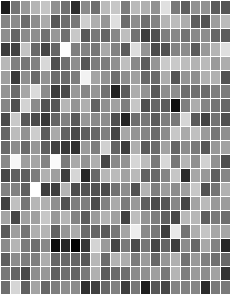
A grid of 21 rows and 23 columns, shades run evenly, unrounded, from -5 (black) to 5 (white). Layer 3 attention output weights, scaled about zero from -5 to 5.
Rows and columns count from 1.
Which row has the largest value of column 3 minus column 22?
8
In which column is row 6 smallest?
2
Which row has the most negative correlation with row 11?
3
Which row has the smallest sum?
18
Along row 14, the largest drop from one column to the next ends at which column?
5
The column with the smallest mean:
16
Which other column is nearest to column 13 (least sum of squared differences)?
21
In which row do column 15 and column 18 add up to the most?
17
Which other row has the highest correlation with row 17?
15
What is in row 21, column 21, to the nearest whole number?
-3
